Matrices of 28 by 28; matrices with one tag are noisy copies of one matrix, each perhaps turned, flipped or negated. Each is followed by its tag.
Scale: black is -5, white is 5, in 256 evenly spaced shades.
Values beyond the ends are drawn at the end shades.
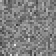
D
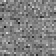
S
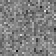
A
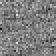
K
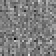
K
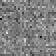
S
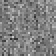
K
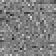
D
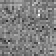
K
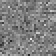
D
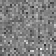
A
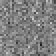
D
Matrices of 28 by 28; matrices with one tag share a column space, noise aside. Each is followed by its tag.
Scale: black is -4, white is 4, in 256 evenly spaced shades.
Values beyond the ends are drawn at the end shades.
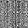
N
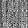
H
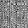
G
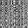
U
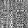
H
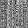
U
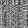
U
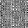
G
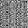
N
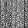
H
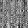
H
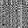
U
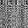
U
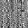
H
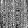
H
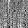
H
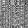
U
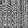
U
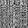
U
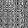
U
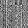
U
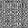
N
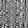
H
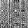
H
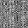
G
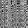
U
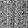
N
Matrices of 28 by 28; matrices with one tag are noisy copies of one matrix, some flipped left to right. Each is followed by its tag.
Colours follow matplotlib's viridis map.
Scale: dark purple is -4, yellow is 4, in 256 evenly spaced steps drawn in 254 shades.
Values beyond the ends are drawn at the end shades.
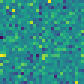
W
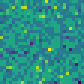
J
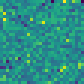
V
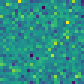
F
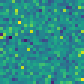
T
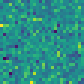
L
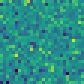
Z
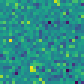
Z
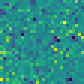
T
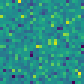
F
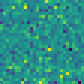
J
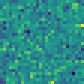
L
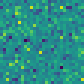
T
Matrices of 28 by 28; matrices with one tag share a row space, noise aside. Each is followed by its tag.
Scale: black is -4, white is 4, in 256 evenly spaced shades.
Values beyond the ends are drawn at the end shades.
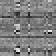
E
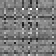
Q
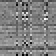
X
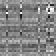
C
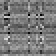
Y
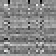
Y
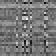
X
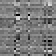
E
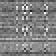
X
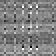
Q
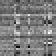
E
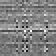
X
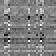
Y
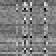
X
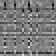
Q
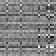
C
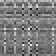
Q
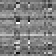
E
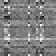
Y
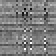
X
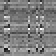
Y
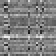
Y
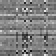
X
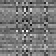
X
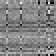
C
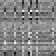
Q
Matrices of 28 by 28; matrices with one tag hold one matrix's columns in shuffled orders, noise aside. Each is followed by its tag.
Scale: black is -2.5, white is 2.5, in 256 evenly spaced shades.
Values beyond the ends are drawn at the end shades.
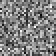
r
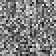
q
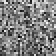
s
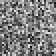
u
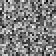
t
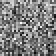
s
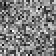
t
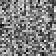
q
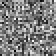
t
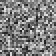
r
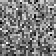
s
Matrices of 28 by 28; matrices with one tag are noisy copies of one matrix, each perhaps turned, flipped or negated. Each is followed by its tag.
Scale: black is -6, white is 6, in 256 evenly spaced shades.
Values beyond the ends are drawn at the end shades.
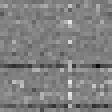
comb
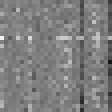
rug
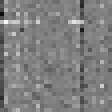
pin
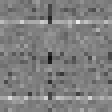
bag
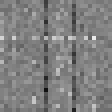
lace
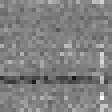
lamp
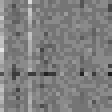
rug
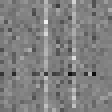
lace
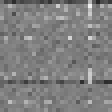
pin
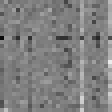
rug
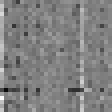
pin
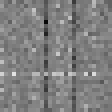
lace
